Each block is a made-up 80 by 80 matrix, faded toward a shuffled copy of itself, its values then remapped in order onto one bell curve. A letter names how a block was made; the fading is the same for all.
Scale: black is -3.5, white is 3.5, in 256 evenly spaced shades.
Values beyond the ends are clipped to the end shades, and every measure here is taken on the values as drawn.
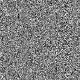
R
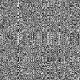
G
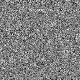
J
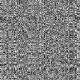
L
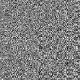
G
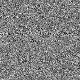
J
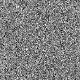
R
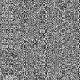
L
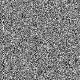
R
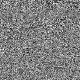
J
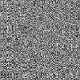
L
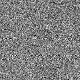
J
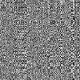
G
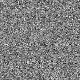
J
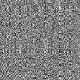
L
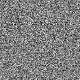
J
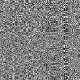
G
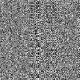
L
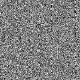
R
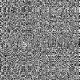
G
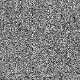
R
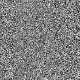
R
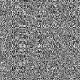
G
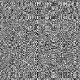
G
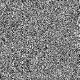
R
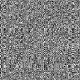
L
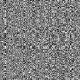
L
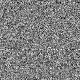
J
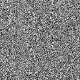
R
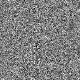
R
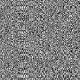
L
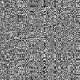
G
